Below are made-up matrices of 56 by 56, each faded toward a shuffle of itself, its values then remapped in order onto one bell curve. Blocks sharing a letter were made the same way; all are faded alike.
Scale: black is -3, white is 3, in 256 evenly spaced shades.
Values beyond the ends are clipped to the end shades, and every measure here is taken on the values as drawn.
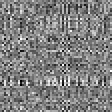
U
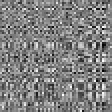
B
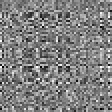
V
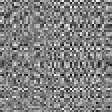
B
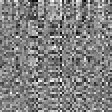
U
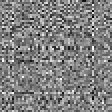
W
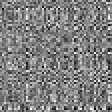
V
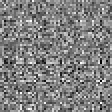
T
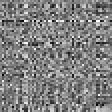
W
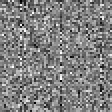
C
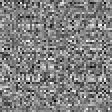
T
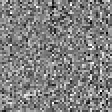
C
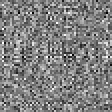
T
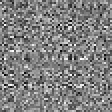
T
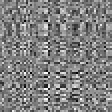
B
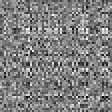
W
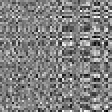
B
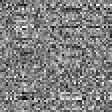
T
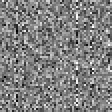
C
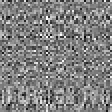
U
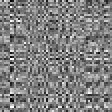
B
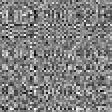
V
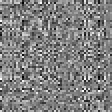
W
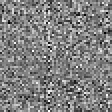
C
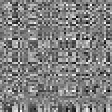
B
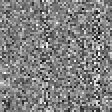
C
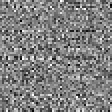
T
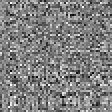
T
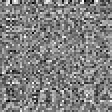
T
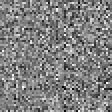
C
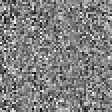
C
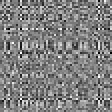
B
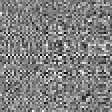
W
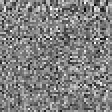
T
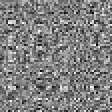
T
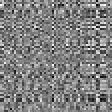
B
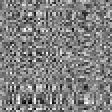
V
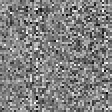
C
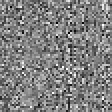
C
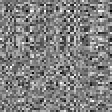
V
